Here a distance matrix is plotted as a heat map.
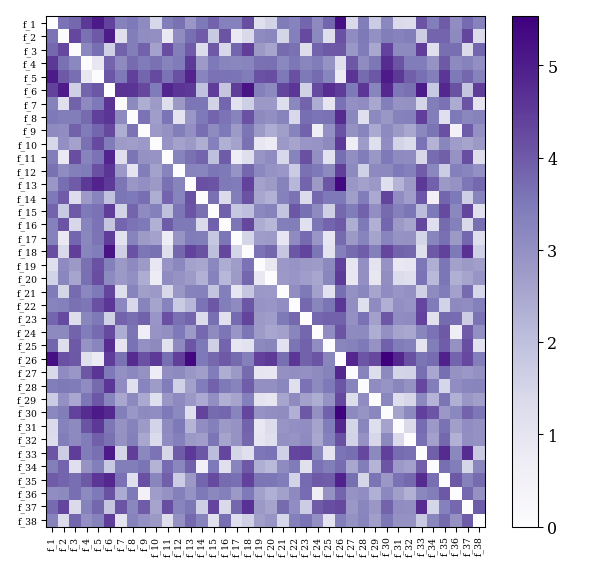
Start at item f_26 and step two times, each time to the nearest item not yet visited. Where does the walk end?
f_4
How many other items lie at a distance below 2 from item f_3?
6
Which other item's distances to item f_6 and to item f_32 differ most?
f_1
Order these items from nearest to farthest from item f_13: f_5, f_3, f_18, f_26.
f_3, f_18, f_5, f_26
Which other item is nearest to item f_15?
f_38
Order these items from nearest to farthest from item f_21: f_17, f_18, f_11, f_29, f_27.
f_17, f_11, f_18, f_29, f_27
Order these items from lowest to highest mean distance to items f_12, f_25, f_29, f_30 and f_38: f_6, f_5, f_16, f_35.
f_35, f_16, f_5, f_6
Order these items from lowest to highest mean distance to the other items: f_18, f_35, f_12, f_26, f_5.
f_12, f_18, f_35, f_5, f_26
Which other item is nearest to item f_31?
f_19
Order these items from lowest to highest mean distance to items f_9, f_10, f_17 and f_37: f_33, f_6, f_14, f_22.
f_14, f_22, f_33, f_6
